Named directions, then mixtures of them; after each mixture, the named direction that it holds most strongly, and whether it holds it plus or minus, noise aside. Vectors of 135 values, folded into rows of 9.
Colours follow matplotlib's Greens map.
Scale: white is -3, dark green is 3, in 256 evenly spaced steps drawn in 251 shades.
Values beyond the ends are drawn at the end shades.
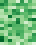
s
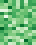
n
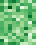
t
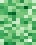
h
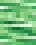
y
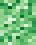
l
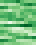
y, minus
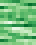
y, minus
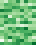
s, minus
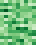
n, minus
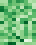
h, plus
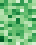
s, plus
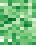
l, minus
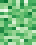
n, plus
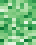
n, plus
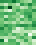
t, plus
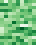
n, minus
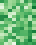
h, minus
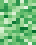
n, minus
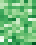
s, minus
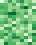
h, plus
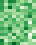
t, plus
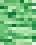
y, minus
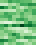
y, minus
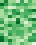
s, plus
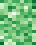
h, minus
